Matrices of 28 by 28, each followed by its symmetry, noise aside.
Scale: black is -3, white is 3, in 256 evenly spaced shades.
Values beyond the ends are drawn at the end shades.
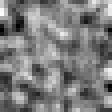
no symmetry.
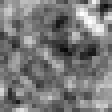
symmetric across the other diagonal.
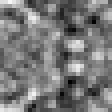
mirrored top to bottom.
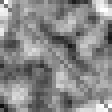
symmetric across the other diagonal.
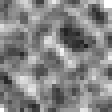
symmetric across the other diagonal.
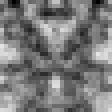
mirrored left to right.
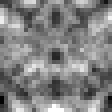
mirrored left to right.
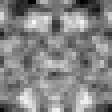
mirrored left to right.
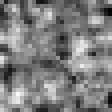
no symmetry.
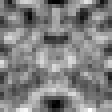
mirrored left to right.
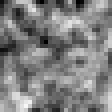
no symmetry.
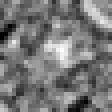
symmetric across the other diagonal.
